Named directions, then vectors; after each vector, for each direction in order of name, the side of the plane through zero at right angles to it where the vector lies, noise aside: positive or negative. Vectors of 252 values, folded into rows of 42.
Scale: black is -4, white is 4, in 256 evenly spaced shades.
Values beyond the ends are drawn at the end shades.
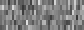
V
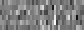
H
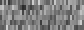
negative, positive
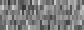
negative, positive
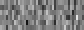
negative, negative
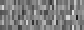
positive, positive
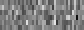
positive, positive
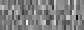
positive, positive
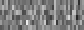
positive, positive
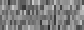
negative, positive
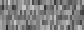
positive, negative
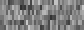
negative, positive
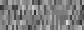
positive, negative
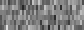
negative, positive
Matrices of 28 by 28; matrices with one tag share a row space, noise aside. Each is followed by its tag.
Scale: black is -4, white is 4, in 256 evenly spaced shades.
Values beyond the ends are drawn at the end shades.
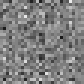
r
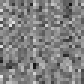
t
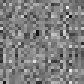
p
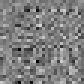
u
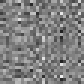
u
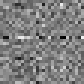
u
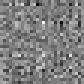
u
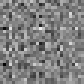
r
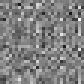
u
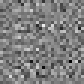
u
